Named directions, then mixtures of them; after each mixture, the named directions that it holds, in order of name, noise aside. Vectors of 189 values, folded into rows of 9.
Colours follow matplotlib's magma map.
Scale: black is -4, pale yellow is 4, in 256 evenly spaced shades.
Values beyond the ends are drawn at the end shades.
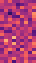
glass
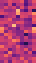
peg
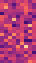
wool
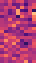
glass, peg.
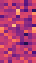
peg.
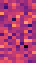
wool.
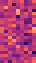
peg, wool.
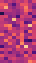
wool.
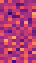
glass.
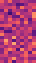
glass.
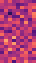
glass.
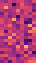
peg, wool.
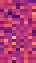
glass.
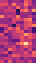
peg.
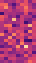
wool.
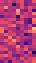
peg, wool.
